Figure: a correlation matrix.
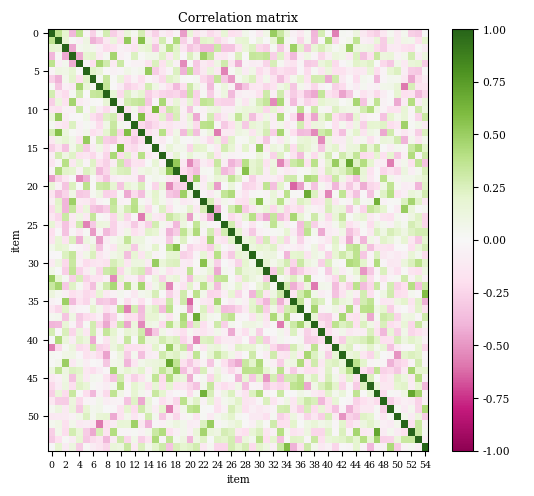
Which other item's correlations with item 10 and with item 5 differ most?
15
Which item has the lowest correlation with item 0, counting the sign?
41
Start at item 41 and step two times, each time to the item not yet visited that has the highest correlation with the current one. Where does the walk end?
43
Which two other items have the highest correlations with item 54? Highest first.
34, 49
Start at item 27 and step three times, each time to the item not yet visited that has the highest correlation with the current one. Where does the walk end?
12
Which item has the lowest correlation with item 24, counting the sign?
13
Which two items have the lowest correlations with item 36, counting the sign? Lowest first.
11, 20
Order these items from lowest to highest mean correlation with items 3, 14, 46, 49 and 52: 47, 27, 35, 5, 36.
35, 36, 27, 5, 47
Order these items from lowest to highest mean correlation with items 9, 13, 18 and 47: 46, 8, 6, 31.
6, 8, 46, 31
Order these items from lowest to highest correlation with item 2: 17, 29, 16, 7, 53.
7, 53, 16, 29, 17
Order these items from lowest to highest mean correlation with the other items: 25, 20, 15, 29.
20, 25, 29, 15
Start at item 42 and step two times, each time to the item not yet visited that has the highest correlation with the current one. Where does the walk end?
21
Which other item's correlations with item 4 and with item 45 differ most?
19
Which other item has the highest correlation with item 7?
4
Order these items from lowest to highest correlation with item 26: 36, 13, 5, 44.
36, 44, 13, 5
